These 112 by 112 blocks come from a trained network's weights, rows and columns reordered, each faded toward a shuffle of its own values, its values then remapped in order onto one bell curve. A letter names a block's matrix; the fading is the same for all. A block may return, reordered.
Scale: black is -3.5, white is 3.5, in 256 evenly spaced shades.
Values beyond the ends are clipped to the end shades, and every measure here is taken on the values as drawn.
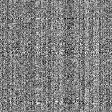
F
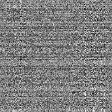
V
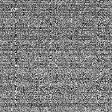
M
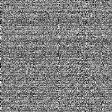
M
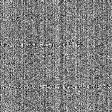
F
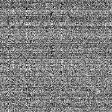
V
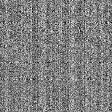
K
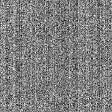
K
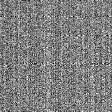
K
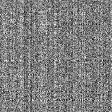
K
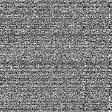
V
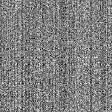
F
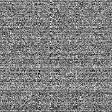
V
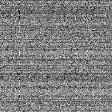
V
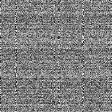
M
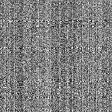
F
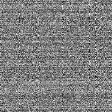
M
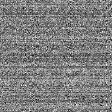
V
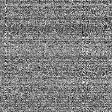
V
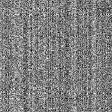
F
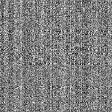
F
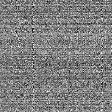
V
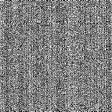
K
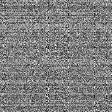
M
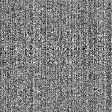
F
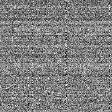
M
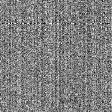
K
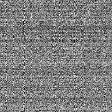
M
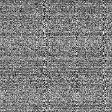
M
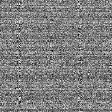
M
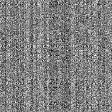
F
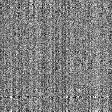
F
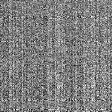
F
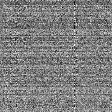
V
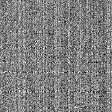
F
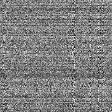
V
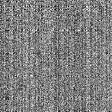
F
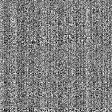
F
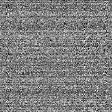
V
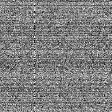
V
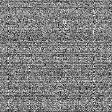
V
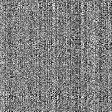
F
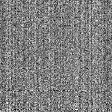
K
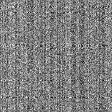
F
